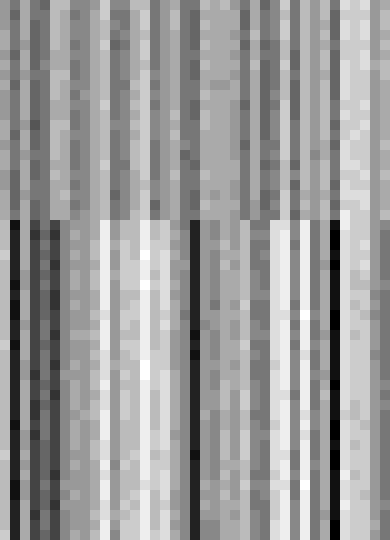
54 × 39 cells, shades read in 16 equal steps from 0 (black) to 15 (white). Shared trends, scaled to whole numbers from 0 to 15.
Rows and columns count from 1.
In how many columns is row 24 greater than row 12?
17
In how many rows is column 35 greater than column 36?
44
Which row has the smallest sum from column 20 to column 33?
20
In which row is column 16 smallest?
21
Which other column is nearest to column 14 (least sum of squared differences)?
1
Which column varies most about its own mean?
6
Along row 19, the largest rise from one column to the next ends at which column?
35
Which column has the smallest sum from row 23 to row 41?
34
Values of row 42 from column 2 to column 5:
2 10 3 7
